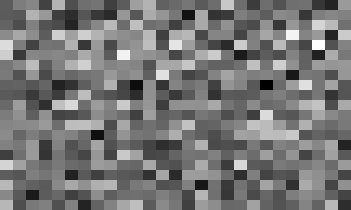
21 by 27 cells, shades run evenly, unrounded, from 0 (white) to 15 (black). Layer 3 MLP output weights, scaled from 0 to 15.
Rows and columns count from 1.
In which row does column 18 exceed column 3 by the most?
2
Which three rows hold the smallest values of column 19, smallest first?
17, 5, 14
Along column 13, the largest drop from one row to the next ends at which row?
18
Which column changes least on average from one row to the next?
4
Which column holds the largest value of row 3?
6
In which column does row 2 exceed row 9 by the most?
24
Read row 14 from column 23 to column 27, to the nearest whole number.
3 10 9 10 9
